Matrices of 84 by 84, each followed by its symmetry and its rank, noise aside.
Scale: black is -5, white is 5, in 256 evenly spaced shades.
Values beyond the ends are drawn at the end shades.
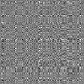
no symmetry, rank four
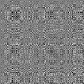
symmetric, rank four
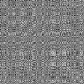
symmetric, rank four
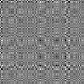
symmetric, rank two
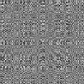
antisymmetric, rank four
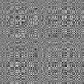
symmetric, rank three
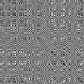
symmetric, rank three
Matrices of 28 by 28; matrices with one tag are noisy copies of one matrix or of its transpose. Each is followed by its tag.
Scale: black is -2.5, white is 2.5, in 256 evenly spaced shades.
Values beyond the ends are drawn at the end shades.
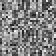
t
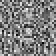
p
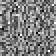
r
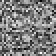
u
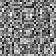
p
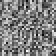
t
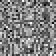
p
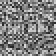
p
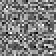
p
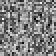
u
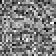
u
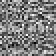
p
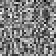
p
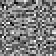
r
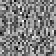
r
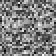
u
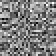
t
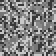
u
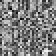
t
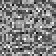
u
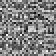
p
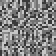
t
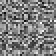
p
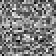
u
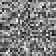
t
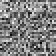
t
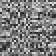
t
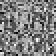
u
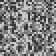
u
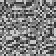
r
